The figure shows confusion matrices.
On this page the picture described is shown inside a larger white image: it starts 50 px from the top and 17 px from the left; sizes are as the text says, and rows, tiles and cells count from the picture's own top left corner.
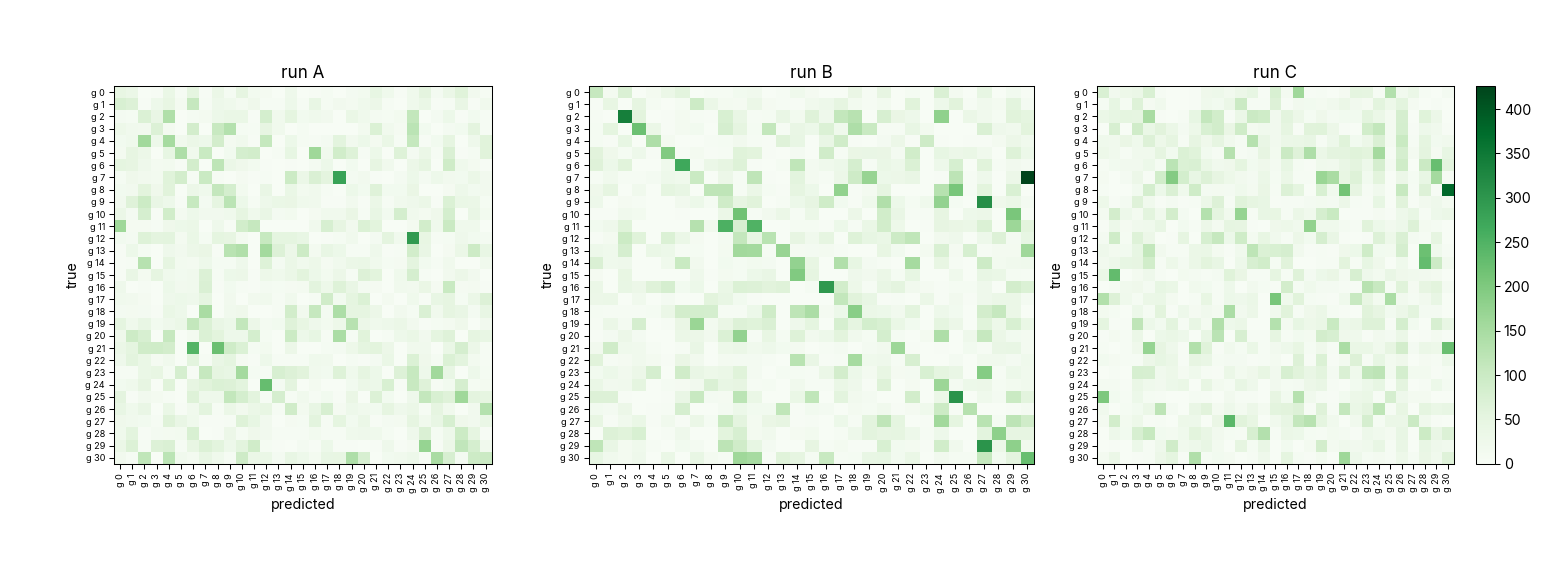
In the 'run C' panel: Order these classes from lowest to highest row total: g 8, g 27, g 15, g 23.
g 15, g 23, g 27, g 8
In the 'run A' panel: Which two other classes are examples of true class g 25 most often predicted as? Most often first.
g 28, g 9
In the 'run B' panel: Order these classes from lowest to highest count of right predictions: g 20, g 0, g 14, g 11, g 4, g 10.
g 20, g 0, g 4, g 14, g 10, g 11
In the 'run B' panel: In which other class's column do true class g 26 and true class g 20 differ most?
g 10
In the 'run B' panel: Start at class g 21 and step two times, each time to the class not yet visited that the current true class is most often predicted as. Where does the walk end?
g 7
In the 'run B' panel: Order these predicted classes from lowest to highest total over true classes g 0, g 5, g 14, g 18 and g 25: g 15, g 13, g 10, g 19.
g 13, g 19, g 10, g 15
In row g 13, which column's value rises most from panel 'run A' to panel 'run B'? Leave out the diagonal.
g 11
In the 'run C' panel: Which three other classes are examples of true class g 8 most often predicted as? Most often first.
g 30, g 21, g 26
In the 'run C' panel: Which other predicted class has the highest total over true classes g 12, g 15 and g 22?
g 1
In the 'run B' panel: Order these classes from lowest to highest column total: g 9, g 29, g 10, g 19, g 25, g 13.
g 13, g 19, g 25, g 9, g 29, g 10
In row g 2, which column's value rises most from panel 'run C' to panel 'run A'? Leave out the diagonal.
g 24
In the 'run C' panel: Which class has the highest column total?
g 26
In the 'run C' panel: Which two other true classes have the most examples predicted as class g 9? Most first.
g 10, g 2
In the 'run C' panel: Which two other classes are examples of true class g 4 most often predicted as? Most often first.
g 13, g 26
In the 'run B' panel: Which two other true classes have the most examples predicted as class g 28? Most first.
g 18, g 12
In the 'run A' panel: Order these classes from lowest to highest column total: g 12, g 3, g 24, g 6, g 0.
g 3, g 0, g 12, g 6, g 24
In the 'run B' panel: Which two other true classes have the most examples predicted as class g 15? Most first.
g 18, g 25
